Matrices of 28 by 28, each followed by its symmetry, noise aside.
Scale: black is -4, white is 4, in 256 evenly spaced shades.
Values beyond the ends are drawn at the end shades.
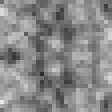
mirrored top to bottom.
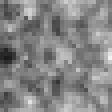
mirrored top to bottom.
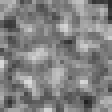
symmetric across the other diagonal.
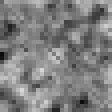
symmetric across the other diagonal.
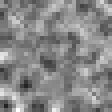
symmetric across the other diagonal.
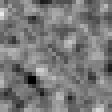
symmetric across the other diagonal.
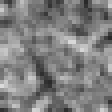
antisymmetric.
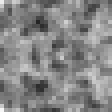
mirrored top to bottom.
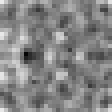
mirrored top to bottom.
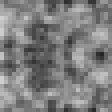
mirrored top to bottom.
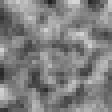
antisymmetric.
